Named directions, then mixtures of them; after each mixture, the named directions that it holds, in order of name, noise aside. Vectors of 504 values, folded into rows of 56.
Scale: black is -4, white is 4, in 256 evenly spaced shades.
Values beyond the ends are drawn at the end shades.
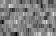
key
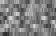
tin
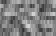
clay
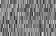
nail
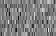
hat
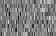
hat.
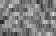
clay, key, tin.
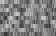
tin.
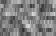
clay.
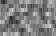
clay, key, tin.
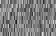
nail.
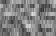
clay.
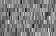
hat, key.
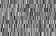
nail.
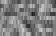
clay.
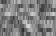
clay.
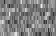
hat, key.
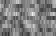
clay, tin.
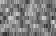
tin.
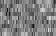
clay, hat, tin.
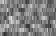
clay, hat, tin.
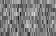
clay, hat, tin.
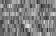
clay, hat, key.
